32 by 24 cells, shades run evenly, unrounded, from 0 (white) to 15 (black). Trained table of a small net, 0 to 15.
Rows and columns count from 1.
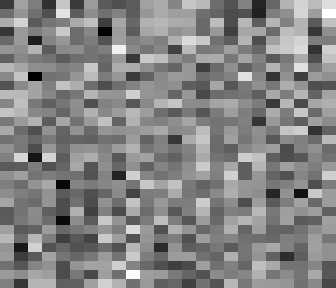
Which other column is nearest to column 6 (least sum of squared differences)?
16
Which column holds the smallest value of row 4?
5
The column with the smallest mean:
24
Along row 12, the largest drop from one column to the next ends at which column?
21
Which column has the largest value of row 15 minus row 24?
23
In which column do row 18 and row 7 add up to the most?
3
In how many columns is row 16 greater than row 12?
15
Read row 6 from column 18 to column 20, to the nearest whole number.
8 9 4
